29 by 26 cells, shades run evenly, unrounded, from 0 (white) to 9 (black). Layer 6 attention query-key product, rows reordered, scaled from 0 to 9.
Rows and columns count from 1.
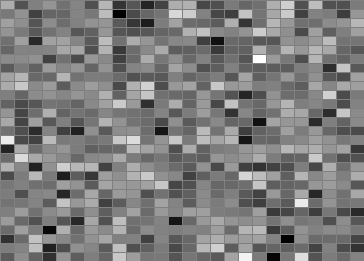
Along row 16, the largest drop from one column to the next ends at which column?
4
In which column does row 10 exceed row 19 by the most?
5
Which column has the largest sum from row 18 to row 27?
21
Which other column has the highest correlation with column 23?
19
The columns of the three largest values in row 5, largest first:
16, 3, 15
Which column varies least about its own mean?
7
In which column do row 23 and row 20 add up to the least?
22
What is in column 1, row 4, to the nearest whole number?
4
